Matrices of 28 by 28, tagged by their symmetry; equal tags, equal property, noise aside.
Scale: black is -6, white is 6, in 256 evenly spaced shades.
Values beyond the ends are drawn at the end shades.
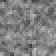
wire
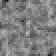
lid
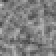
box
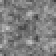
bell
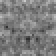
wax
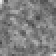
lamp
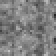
bell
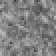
wire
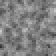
wire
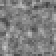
box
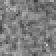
wire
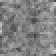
bell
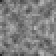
bell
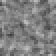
box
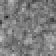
wire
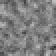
box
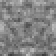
wax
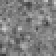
box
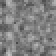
bell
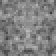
wax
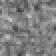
box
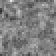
box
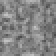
bell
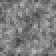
lid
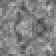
bell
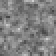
wire
